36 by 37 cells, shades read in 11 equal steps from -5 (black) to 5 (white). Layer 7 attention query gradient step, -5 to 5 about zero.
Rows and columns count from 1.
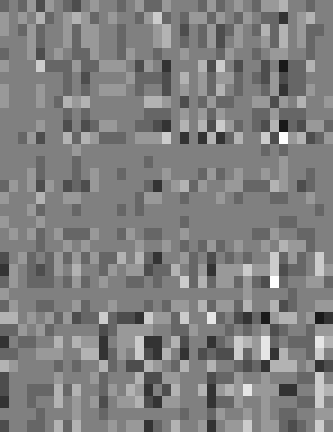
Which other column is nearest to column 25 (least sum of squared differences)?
23
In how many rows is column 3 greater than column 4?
8
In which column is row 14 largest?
32
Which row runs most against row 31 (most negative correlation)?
29
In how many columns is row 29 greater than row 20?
14
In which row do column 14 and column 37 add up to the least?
27
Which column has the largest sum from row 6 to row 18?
25
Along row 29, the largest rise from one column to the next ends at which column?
36
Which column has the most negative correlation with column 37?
12
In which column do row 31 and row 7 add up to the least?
30
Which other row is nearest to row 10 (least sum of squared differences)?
7
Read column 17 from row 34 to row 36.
-2 0 -3
